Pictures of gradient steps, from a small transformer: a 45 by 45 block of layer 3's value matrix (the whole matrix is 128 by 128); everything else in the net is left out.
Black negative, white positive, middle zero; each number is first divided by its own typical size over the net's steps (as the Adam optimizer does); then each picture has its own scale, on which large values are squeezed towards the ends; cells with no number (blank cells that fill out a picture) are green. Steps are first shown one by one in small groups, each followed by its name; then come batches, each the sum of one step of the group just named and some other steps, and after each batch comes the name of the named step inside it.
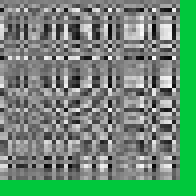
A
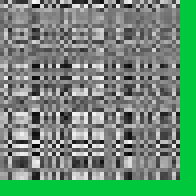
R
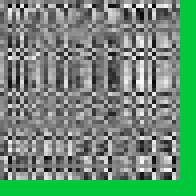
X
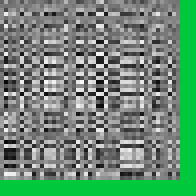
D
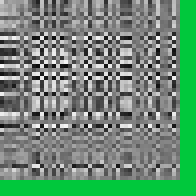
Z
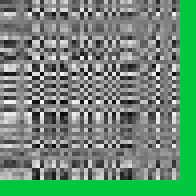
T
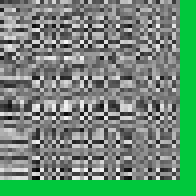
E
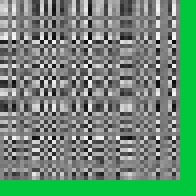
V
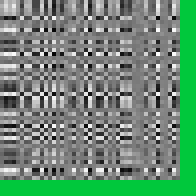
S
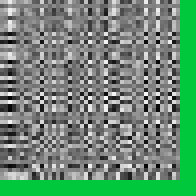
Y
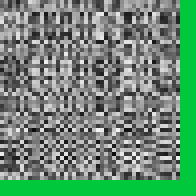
D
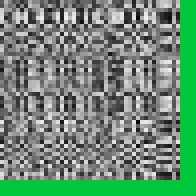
X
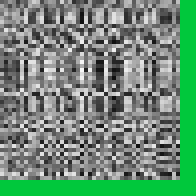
X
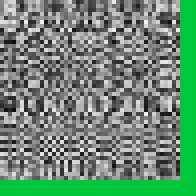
Y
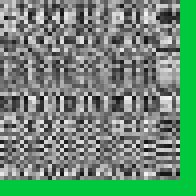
S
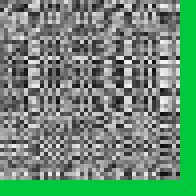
E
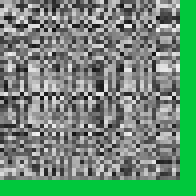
S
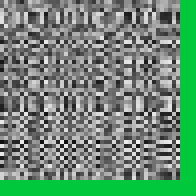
D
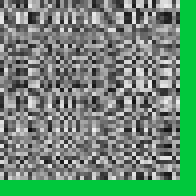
X
